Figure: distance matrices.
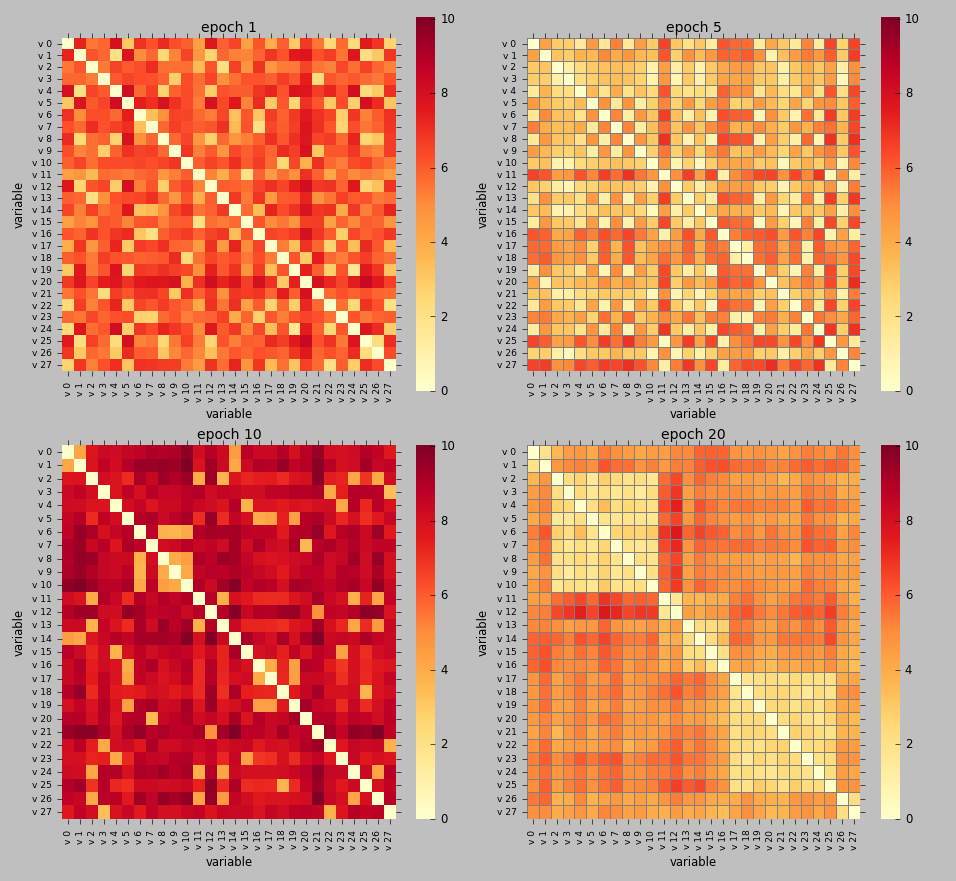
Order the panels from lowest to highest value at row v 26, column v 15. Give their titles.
epoch 5, epoch 20, epoch 1, epoch 10
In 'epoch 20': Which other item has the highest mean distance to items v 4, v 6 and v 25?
v 12
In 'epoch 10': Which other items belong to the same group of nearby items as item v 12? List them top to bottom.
v 21
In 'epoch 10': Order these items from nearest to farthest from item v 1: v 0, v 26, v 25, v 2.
v 0, v 2, v 26, v 25
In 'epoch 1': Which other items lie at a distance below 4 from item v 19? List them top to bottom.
v 0, v 5, v 17, v 22, v 24, v 27
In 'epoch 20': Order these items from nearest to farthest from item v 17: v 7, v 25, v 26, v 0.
v 25, v 26, v 0, v 7
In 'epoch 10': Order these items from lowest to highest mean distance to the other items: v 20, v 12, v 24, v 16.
v 16, v 24, v 20, v 12
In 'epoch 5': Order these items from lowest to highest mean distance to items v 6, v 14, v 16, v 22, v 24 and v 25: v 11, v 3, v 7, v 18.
v 3, v 11, v 7, v 18
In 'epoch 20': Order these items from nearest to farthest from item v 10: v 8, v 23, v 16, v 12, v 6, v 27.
v 8, v 6, v 27, v 16, v 23, v 12
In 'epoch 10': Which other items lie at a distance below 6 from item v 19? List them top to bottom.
v 5, v 16, v 17
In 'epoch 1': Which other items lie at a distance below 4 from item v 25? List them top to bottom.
v 1, v 4, v 8, v 12, v 26
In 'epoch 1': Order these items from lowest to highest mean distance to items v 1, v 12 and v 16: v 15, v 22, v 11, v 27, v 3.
v 11, v 15, v 3, v 22, v 27
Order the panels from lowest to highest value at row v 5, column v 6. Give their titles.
epoch 20, epoch 5, epoch 1, epoch 10
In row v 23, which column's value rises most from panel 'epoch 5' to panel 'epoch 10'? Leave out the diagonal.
v 18
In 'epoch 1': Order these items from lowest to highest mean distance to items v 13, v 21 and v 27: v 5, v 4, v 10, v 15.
v 5, v 15, v 10, v 4
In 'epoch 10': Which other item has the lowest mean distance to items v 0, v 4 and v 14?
v 1
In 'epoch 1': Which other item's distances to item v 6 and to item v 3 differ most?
v 21
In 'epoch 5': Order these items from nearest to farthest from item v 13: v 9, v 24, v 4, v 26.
v 24, v 4, v 26, v 9
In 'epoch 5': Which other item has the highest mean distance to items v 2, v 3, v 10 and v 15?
v 27
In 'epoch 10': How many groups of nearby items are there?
9
